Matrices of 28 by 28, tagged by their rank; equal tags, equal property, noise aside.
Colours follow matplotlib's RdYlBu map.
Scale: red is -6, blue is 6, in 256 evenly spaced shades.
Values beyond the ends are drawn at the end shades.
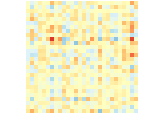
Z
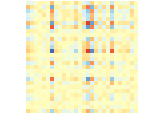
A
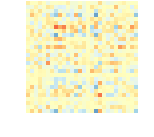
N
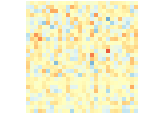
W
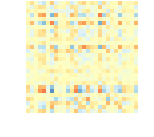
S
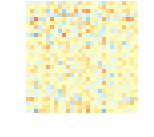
W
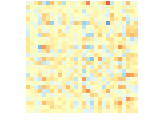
Z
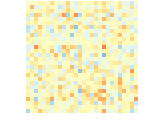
W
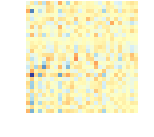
Z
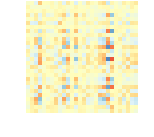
S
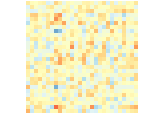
W
